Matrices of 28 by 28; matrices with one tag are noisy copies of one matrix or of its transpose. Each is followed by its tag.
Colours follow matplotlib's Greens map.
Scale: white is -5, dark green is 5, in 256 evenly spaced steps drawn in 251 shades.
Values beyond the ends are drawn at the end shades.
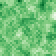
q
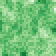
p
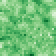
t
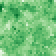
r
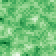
q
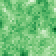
p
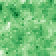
r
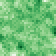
t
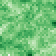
p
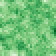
t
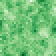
p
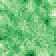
t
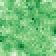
t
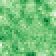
t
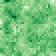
r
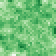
t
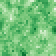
p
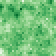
r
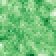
t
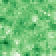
q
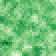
q
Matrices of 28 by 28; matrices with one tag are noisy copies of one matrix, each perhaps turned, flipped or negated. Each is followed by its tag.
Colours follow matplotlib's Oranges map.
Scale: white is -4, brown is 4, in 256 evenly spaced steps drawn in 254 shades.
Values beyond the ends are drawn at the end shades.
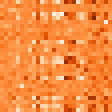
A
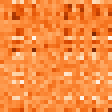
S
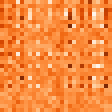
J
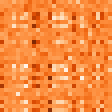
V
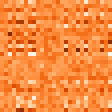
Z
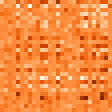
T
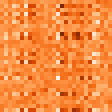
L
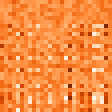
J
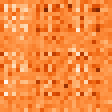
T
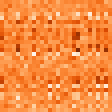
L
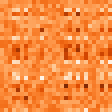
V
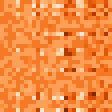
A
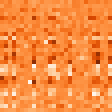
A
